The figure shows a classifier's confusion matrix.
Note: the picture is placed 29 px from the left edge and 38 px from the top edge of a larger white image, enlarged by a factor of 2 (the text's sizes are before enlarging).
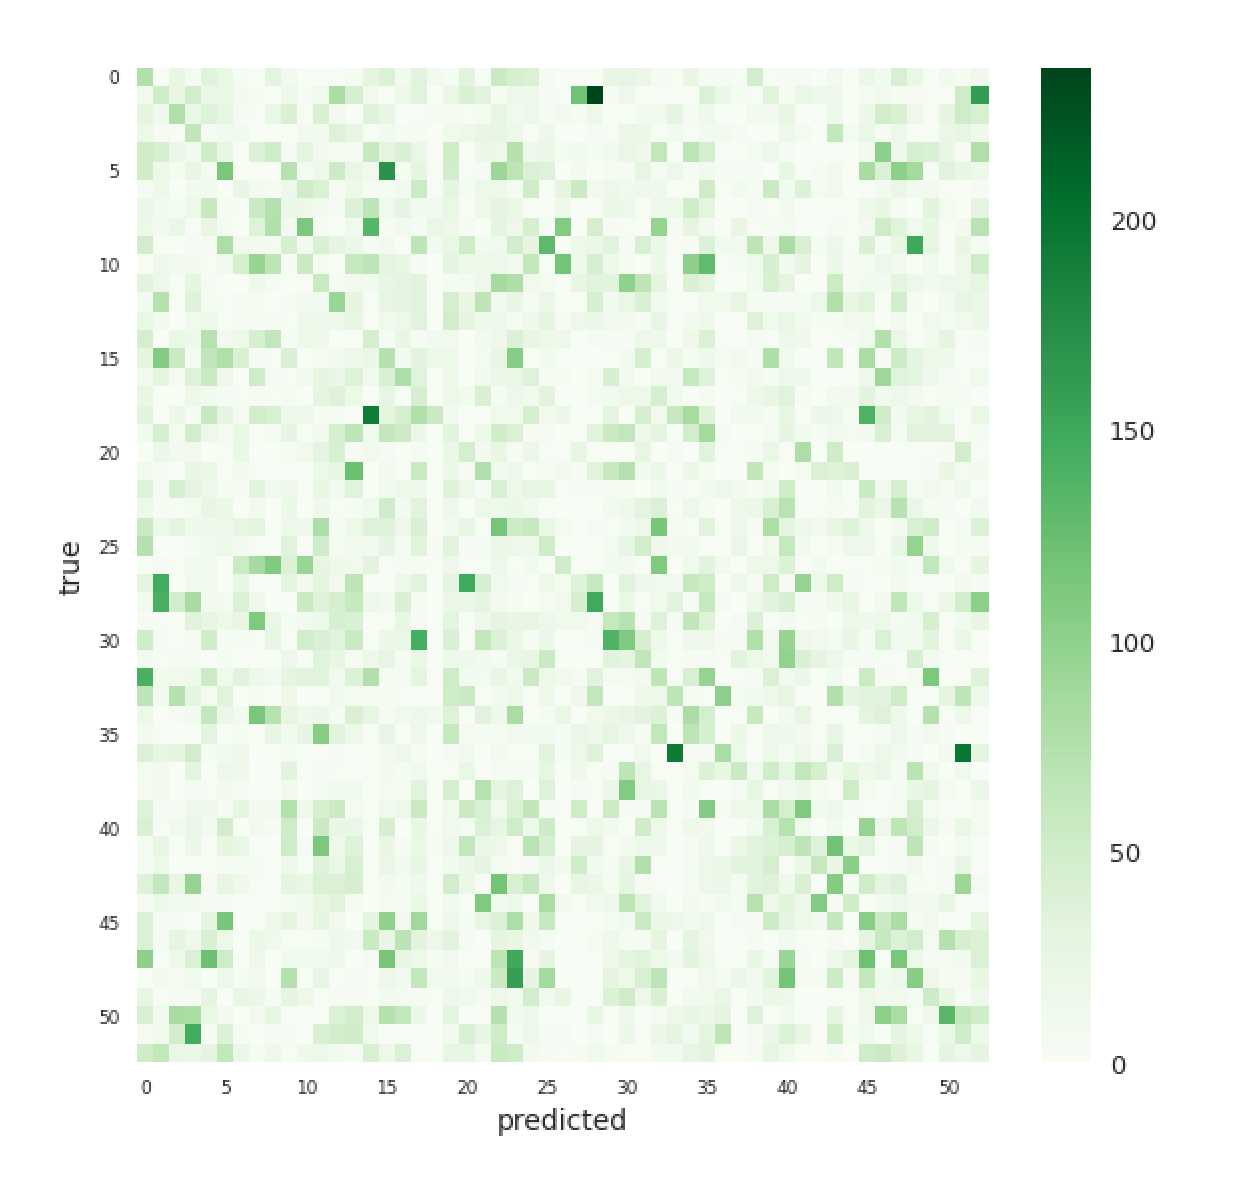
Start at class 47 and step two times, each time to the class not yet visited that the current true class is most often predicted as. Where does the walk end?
40
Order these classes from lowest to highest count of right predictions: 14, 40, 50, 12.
14, 40, 12, 50
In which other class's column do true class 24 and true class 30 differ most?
29
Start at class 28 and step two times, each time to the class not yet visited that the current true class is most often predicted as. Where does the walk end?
52
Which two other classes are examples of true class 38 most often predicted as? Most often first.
30, 21
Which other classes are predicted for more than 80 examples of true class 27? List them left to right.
1, 20, 41
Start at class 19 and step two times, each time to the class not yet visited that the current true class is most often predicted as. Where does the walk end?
11
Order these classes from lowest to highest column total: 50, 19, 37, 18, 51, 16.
18, 37, 50, 16, 51, 19
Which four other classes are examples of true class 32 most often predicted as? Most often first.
0, 49, 35, 14
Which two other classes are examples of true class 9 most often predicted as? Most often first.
48, 25
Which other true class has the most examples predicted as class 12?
1
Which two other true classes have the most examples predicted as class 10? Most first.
8, 26
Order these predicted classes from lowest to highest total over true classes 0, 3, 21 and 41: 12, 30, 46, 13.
46, 12, 30, 13
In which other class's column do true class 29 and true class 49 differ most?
7
